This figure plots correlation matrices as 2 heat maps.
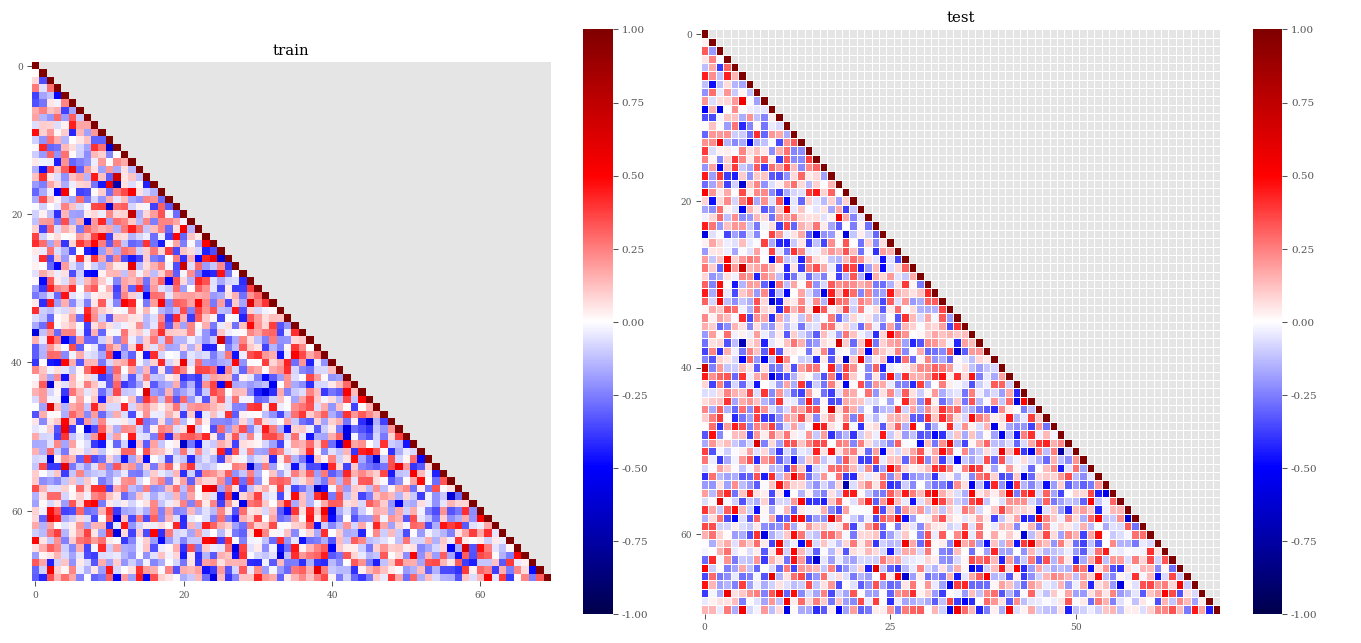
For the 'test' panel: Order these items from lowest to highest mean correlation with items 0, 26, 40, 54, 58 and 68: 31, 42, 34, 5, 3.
3, 34, 5, 31, 42
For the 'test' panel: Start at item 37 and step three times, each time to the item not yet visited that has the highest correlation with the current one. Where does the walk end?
56
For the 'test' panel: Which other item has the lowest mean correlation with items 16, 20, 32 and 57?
24
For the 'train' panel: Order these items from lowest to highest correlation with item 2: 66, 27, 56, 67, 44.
67, 27, 56, 44, 66
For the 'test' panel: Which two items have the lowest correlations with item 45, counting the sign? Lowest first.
57, 39
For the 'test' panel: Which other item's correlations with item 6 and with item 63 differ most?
1
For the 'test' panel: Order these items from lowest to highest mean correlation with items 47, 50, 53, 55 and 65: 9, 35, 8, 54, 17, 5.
54, 8, 5, 35, 17, 9
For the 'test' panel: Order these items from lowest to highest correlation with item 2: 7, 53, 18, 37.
53, 7, 37, 18
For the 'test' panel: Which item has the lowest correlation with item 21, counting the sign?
5
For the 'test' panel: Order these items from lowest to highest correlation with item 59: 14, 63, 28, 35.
28, 63, 14, 35
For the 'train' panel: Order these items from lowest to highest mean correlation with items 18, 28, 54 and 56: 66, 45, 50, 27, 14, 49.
14, 50, 66, 45, 27, 49
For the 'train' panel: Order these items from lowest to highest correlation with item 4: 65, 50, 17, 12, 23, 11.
65, 23, 11, 12, 50, 17
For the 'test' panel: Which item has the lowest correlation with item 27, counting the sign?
65
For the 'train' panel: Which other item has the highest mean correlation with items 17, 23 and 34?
19
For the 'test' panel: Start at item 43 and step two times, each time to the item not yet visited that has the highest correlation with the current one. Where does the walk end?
61
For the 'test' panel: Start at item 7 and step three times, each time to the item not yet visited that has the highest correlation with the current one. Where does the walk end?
15
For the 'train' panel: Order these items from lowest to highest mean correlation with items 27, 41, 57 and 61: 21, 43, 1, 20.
43, 1, 21, 20
